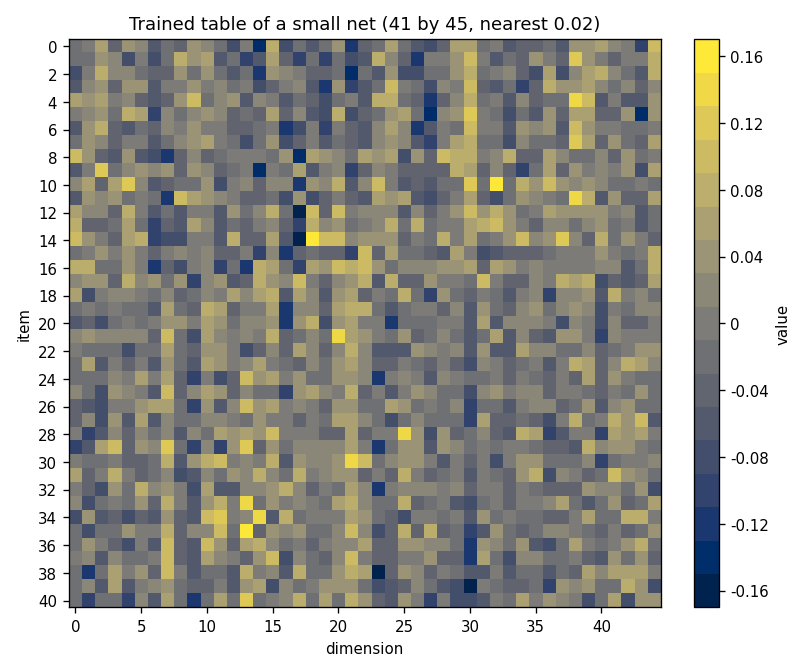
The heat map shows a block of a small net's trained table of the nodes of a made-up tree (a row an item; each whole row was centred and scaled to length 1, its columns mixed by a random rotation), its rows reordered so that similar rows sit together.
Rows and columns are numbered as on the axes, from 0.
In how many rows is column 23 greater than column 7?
10
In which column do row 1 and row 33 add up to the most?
44
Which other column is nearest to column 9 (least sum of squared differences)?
23
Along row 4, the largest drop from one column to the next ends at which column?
40
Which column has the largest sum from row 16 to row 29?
21
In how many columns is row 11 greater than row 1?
22
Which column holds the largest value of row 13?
32
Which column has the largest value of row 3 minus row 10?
17
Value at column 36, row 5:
0.04
